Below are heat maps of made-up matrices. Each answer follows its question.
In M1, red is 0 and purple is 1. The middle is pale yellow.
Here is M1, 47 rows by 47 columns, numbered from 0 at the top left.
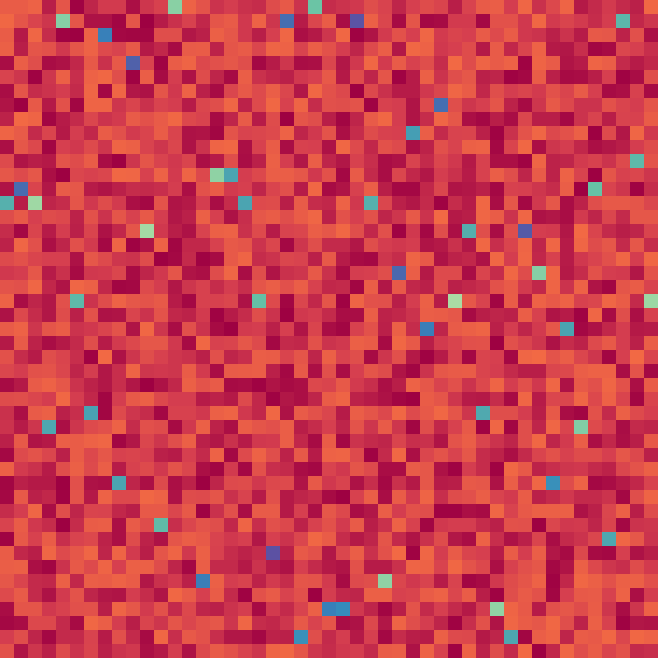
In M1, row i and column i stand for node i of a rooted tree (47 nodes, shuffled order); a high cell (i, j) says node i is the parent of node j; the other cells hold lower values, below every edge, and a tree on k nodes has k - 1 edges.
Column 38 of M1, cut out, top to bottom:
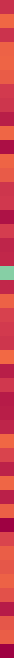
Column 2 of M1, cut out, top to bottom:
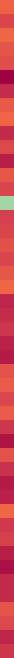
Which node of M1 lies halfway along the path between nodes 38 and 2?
30
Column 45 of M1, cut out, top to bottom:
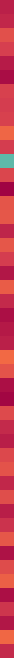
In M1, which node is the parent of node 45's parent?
37
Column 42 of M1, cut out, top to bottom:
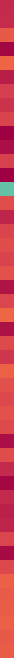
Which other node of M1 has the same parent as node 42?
1
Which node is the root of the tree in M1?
13
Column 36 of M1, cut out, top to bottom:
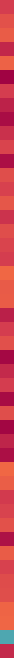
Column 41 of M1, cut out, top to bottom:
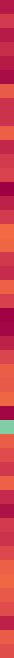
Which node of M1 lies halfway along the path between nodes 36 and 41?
16
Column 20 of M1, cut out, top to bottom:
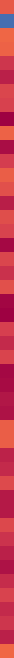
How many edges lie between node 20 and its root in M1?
2
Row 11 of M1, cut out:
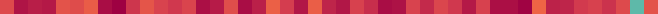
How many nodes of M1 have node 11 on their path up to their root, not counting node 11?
7
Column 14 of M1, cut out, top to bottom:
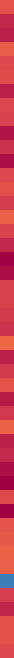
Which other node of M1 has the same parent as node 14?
27
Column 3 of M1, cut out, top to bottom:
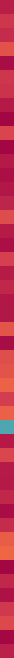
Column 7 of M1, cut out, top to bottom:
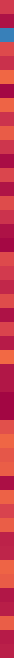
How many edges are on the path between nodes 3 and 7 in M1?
5
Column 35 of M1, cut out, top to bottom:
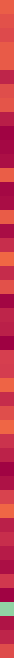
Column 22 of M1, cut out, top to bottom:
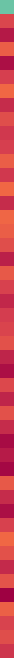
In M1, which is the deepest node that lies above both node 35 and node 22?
43
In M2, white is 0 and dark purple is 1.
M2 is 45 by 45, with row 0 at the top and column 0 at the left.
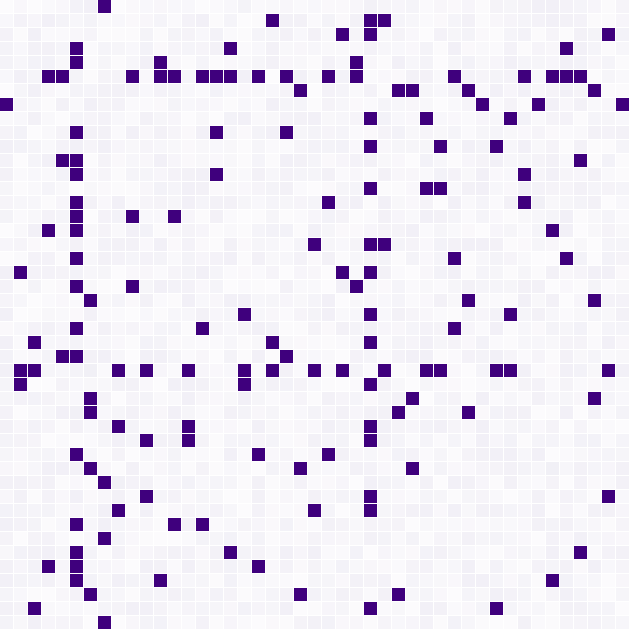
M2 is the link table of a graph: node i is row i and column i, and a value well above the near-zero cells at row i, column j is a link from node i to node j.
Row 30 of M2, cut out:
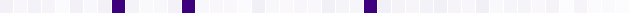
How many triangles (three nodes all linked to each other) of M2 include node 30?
2
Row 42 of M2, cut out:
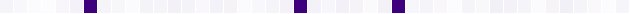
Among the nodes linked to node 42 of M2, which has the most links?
node 6
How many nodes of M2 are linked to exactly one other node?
4
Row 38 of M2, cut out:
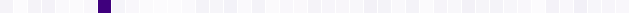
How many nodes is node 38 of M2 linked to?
1
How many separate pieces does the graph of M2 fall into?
4
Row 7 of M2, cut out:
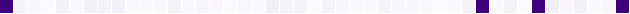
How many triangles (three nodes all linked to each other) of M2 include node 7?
0
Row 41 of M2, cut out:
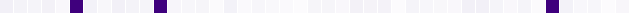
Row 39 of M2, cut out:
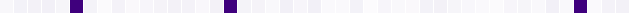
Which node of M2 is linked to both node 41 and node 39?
node 5
